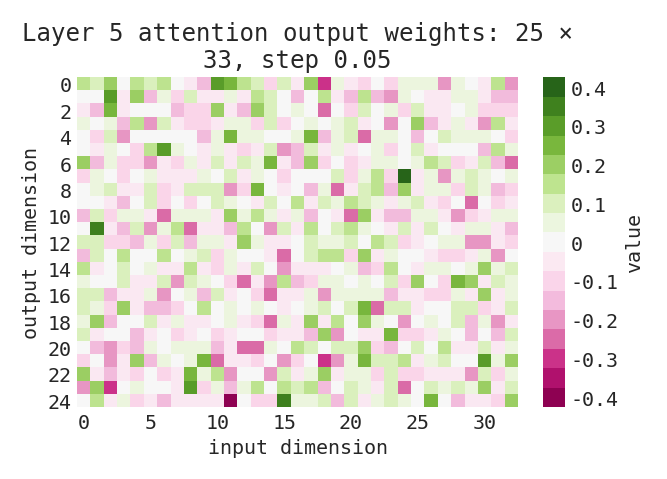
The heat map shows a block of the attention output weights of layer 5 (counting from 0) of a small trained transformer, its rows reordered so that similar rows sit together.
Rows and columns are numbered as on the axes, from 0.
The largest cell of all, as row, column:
7, 24
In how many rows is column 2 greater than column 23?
9
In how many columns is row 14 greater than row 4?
15
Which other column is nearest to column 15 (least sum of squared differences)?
26
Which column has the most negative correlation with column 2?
32
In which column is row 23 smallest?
2
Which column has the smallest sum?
31
